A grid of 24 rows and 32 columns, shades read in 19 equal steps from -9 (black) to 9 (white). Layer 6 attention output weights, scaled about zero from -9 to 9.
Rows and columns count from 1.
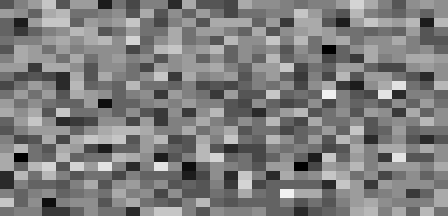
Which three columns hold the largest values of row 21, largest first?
18, 25, 7
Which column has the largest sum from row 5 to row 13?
20
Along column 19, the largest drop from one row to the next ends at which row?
13
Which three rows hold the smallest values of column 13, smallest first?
1, 9, 16
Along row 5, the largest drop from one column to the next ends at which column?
11
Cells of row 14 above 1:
7
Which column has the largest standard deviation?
24
